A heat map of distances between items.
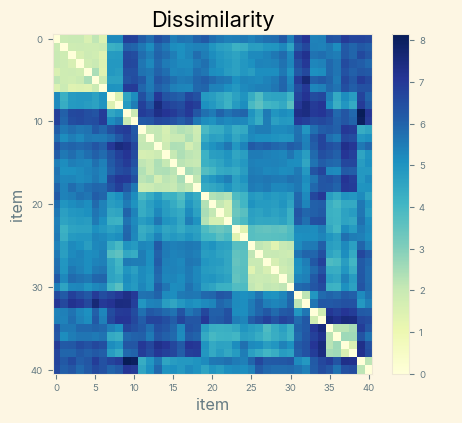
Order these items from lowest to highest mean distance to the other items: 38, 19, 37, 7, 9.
19, 7, 38, 37, 9
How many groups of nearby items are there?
11
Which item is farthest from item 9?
39
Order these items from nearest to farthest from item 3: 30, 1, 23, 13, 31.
1, 23, 30, 13, 31
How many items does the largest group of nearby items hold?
8
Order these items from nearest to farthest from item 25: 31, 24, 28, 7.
28, 24, 7, 31
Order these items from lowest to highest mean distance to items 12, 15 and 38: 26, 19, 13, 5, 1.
13, 19, 26, 1, 5
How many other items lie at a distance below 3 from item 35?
3
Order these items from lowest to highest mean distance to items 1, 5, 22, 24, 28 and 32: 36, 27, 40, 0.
27, 0, 36, 40
